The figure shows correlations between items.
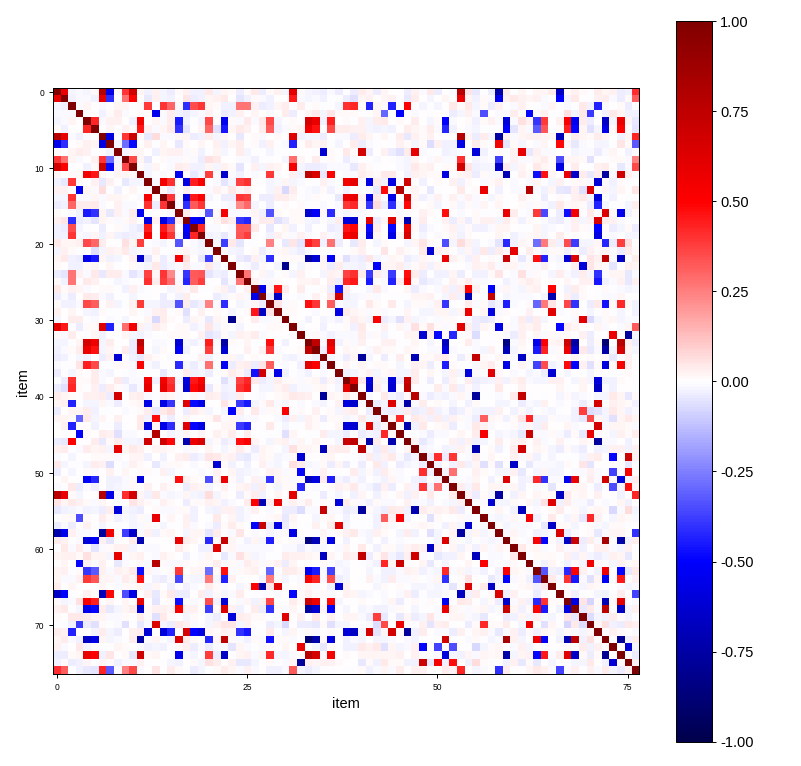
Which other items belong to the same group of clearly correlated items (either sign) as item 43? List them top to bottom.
3, 13, 45, 56, 62, 70
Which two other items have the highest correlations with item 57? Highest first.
27, 37
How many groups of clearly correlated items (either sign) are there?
9
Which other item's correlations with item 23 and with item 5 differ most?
30
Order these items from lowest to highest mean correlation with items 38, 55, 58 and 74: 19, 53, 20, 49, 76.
53, 76, 49, 20, 19
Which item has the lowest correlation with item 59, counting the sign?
33
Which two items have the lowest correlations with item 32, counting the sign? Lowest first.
75, 48
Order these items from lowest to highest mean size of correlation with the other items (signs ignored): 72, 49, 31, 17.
49, 31, 17, 72
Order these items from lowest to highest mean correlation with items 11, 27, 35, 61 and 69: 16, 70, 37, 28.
16, 70, 28, 37
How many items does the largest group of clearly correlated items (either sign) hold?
18
